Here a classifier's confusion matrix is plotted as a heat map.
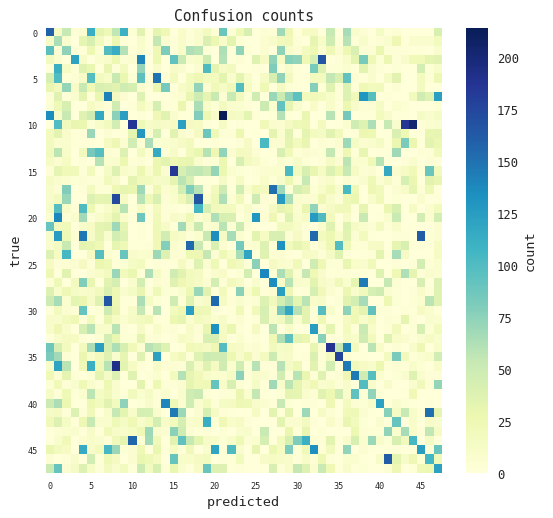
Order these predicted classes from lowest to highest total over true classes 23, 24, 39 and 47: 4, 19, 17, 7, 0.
7, 4, 0, 19, 17
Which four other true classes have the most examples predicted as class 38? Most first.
27, 7, 3, 29
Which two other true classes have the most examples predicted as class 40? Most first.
14, 28
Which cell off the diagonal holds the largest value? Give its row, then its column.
9, 21
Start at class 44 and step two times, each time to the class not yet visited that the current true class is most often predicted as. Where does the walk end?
43
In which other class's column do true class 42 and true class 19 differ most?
18
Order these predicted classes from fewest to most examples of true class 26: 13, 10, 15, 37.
37, 13, 10, 15
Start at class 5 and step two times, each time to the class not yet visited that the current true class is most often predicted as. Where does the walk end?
6
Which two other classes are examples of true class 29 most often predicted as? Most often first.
7, 20
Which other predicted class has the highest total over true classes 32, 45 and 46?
20
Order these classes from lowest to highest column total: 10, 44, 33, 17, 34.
44, 10, 33, 34, 17
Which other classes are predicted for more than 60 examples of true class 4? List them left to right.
1, 11, 19, 27, 32
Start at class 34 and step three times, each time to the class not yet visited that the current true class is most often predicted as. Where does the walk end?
28
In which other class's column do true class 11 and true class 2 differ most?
8
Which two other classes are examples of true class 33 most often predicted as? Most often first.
29, 28
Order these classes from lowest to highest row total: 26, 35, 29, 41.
26, 41, 35, 29
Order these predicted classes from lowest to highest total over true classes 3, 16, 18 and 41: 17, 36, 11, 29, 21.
36, 17, 21, 29, 11
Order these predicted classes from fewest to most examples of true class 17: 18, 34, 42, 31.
42, 34, 31, 18
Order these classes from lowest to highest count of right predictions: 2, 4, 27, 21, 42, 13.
4, 21, 2, 42, 13, 27
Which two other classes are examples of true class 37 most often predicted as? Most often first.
39, 23
